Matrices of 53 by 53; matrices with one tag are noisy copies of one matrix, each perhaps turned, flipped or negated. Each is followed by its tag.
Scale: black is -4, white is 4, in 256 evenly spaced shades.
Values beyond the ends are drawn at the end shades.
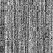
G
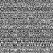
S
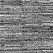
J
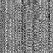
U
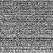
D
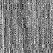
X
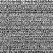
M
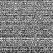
D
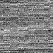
X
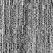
X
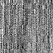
X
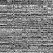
G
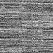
J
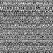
S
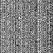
D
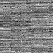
J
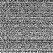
M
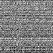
D
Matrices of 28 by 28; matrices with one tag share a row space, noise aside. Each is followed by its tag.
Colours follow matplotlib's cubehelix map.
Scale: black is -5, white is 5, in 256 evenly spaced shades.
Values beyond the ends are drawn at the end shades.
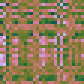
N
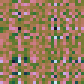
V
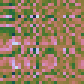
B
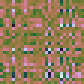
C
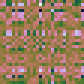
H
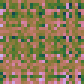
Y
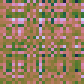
H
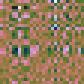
V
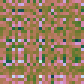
H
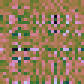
V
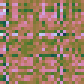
N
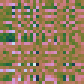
B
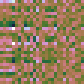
B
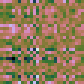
B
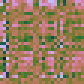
N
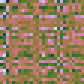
N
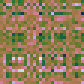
H
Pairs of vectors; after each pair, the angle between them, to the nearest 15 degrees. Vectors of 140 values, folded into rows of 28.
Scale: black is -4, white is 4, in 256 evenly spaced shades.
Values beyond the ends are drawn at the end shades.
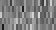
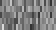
150 degrees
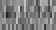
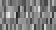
150 degrees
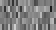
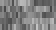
45 degrees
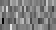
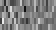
135 degrees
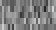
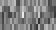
135 degrees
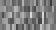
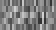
30 degrees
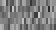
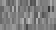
45 degrees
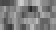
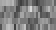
150 degrees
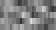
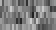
45 degrees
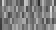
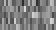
75 degrees
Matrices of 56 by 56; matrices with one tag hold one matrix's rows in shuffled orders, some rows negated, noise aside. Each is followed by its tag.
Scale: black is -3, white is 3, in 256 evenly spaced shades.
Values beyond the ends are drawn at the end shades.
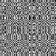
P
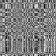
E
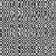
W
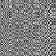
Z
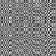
Z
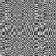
E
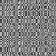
W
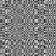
E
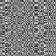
E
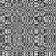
E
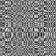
E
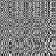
Z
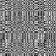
E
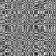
E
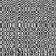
W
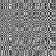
Z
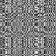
E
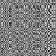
Z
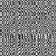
W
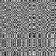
P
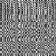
W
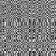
P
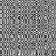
W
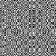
P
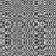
E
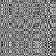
Z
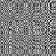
Z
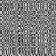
W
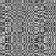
E
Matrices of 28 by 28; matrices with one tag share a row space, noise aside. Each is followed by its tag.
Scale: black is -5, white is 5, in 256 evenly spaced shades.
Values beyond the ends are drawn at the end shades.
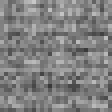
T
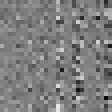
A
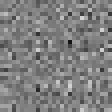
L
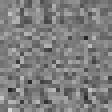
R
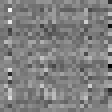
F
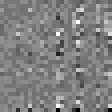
A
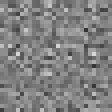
R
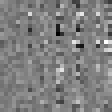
A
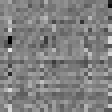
F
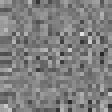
L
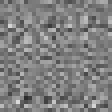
R
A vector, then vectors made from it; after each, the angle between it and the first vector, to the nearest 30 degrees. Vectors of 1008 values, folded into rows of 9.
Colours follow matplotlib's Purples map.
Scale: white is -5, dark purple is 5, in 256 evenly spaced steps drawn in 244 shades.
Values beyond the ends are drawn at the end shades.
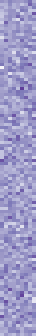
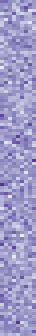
60 degrees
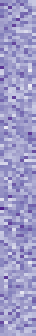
120 degrees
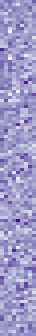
90 degrees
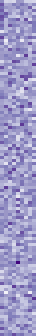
120 degrees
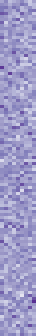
150 degrees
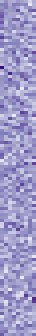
150 degrees
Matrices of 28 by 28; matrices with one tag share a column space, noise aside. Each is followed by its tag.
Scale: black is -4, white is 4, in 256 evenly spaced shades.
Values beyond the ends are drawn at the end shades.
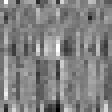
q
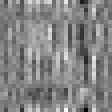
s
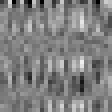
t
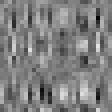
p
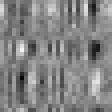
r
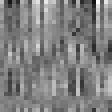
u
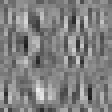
p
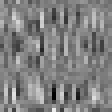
p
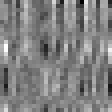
u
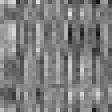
s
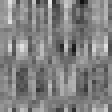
u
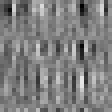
r
